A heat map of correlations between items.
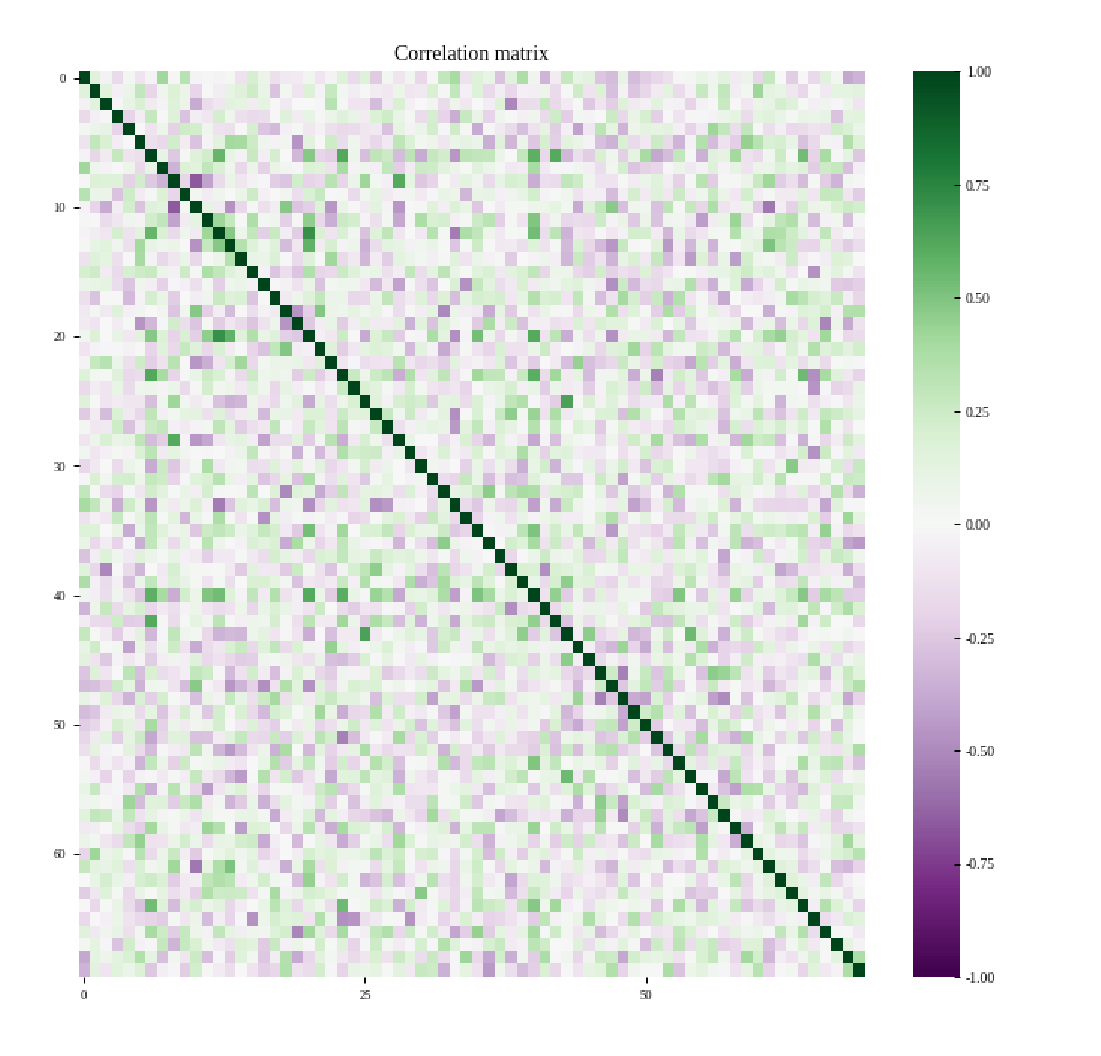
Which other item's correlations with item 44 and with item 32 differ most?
22
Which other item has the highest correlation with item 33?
0
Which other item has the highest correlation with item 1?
60
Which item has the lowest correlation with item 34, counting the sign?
16
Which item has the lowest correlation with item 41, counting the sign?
38
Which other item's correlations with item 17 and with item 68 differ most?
48
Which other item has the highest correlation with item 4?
56
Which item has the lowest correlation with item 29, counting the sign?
65
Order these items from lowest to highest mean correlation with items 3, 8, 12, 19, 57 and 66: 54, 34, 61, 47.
54, 47, 34, 61
